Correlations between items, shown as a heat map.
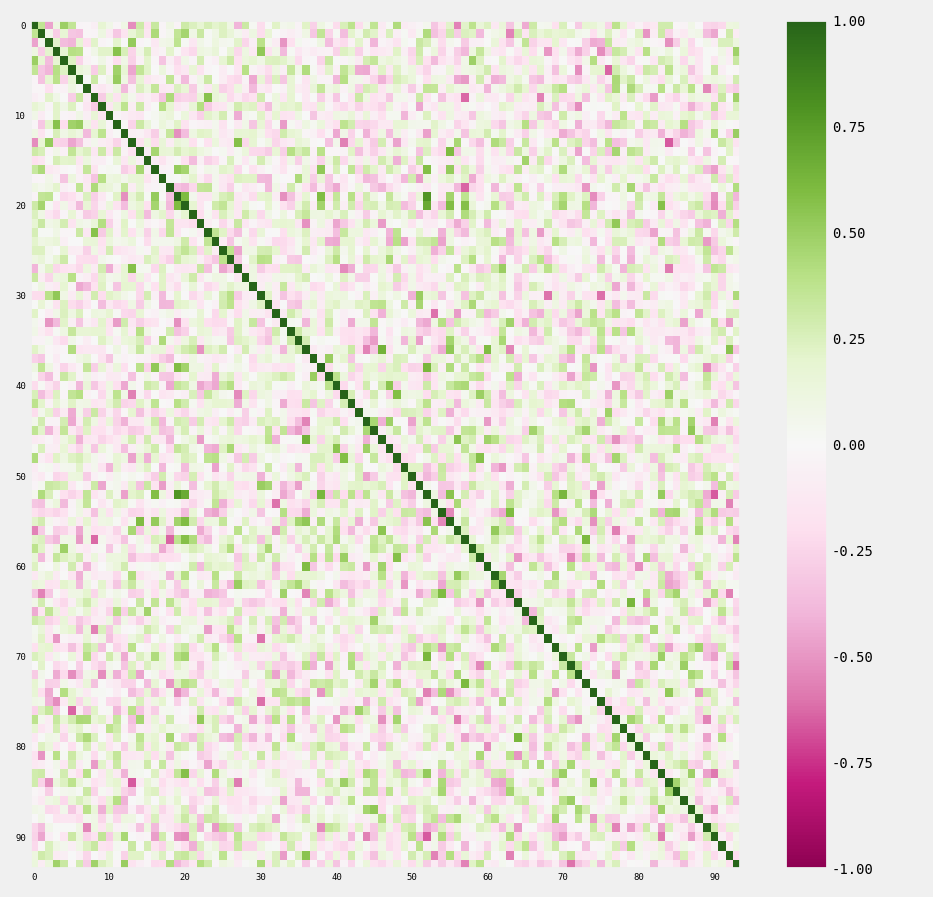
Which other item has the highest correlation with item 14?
55
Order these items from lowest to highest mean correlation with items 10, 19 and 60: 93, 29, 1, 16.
93, 29, 1, 16
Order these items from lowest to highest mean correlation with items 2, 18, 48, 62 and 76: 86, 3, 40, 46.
40, 46, 86, 3
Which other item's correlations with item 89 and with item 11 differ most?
77
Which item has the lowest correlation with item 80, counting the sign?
60
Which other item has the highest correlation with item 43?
76
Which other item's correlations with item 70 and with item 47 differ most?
24
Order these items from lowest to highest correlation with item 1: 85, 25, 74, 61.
74, 85, 61, 25
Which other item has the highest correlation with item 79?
64
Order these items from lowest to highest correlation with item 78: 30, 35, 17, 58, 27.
27, 58, 35, 30, 17
